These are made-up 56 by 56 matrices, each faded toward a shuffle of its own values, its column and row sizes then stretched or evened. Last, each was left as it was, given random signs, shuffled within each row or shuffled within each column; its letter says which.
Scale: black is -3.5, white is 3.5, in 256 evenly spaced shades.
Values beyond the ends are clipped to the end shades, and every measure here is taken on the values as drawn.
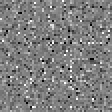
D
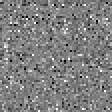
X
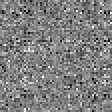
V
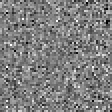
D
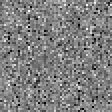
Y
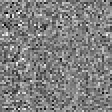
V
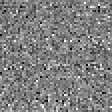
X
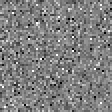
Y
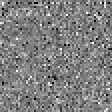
V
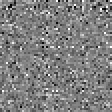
D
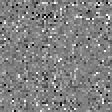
D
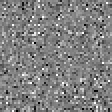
D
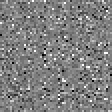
V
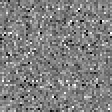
X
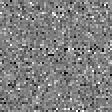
X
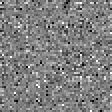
D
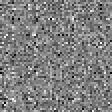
V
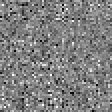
V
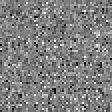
V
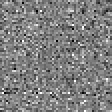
V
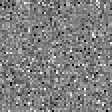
X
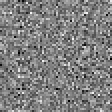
V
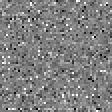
X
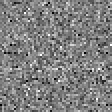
X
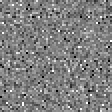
X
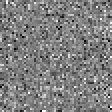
D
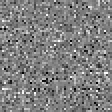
D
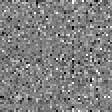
D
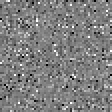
D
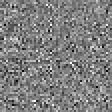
V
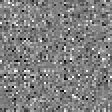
V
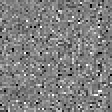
V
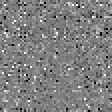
V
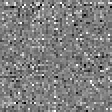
V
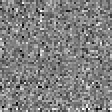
D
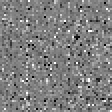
D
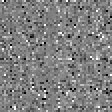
V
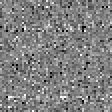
D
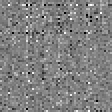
V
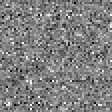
X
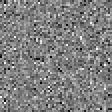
Y
